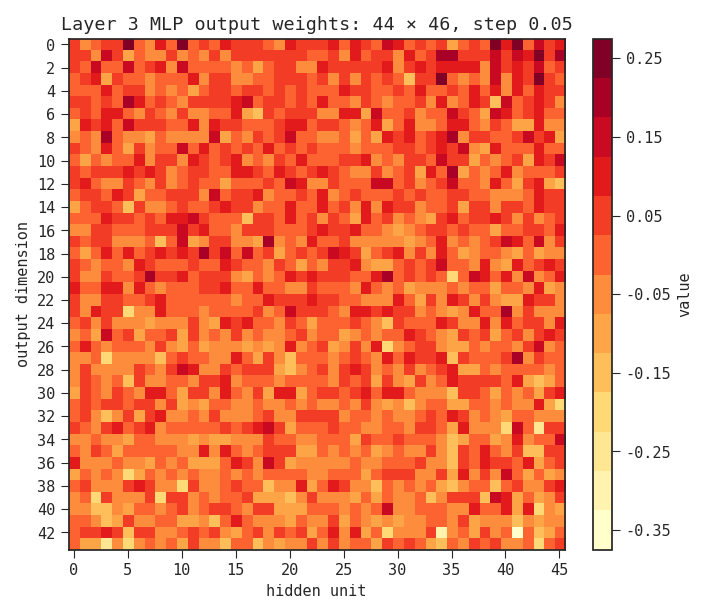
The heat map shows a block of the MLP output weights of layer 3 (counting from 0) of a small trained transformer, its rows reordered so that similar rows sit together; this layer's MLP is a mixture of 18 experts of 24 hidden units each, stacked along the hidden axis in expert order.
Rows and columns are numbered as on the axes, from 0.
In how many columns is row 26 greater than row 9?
13
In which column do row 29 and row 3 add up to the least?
31
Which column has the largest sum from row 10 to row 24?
20
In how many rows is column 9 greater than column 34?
14
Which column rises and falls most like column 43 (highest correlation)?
34
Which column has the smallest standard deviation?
9
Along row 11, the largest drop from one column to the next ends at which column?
36
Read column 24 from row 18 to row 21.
0.15 0.05 0.05 0
